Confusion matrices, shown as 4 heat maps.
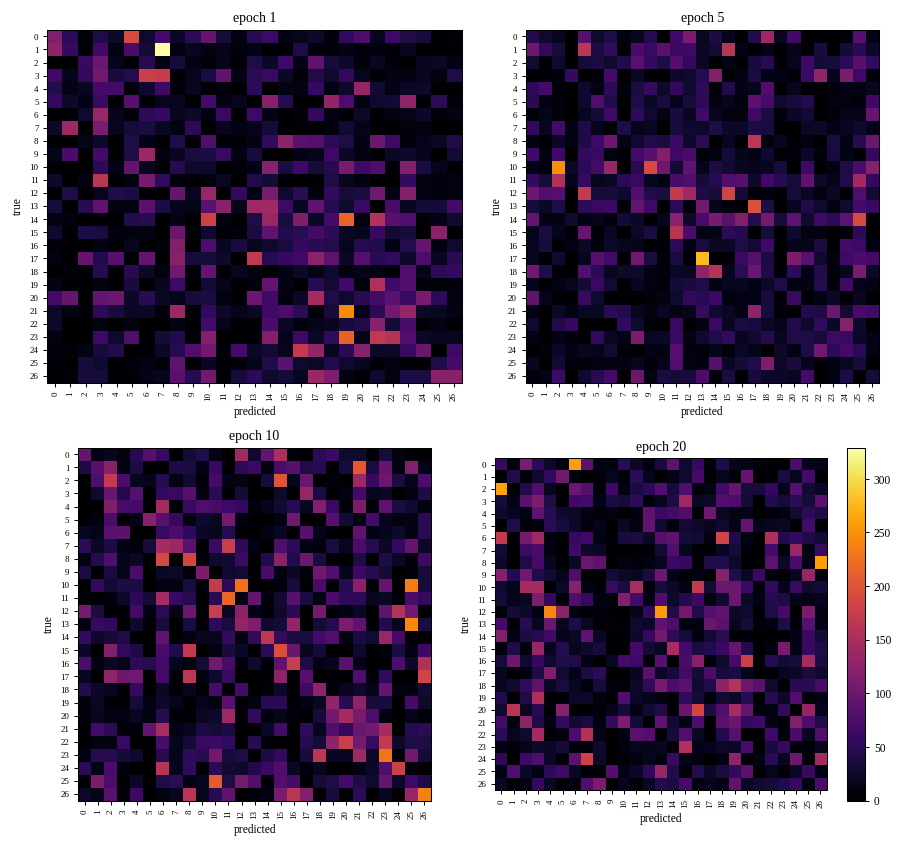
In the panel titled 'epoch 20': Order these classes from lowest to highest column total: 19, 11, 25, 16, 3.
11, 16, 25, 19, 3
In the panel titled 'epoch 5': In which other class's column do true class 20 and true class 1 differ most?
15
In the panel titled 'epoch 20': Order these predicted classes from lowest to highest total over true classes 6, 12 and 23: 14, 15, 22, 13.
14, 22, 15, 13
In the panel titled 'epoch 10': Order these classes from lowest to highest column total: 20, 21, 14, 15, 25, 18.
14, 20, 18, 25, 15, 21
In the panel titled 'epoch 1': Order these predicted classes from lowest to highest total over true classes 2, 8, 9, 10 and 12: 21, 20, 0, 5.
0, 20, 5, 21
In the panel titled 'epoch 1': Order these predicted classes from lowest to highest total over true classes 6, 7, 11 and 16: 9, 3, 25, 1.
25, 9, 1, 3
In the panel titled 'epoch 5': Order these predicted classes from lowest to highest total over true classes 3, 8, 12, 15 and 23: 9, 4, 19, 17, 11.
19, 9, 17, 4, 11
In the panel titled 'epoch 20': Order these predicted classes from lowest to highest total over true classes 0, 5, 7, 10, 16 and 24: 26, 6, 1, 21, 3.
21, 1, 26, 3, 6
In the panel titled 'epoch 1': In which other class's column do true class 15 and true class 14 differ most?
19
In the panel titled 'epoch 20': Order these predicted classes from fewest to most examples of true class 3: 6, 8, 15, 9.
8, 9, 6, 15
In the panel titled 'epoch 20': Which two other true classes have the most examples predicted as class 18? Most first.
6, 9
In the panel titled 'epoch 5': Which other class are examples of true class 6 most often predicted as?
26
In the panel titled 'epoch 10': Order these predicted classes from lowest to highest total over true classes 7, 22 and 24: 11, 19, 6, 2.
2, 19, 11, 6
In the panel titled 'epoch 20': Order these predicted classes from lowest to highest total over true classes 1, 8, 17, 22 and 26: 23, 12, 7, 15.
23, 12, 15, 7
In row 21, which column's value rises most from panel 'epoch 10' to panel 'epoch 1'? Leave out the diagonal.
19
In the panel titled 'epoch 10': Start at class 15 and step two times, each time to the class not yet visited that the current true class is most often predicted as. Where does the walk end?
6
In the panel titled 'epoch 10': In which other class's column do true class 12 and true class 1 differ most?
21
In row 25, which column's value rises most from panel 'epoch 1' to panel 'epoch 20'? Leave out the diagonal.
13
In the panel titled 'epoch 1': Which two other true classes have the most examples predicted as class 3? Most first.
11, 6
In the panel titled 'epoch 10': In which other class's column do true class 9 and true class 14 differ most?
23
